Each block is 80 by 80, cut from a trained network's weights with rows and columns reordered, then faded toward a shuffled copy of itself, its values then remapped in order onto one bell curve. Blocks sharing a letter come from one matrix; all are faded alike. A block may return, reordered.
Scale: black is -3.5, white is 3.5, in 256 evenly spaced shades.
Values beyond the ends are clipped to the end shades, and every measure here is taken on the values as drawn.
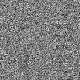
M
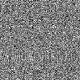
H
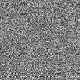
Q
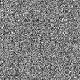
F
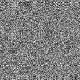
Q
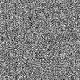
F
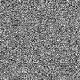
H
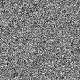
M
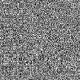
H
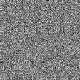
H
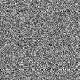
Q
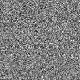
H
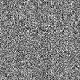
F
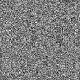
F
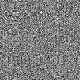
F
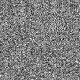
F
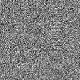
H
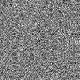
M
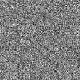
H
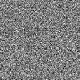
M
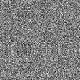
H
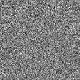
H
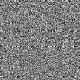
Q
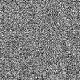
H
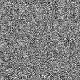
H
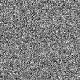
H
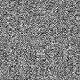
F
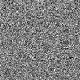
H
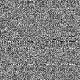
Q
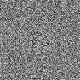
M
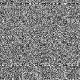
Q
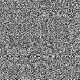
Q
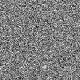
M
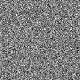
H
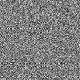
Q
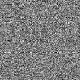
Q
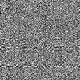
Q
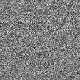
H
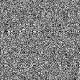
Q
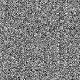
F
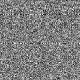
Q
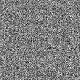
F
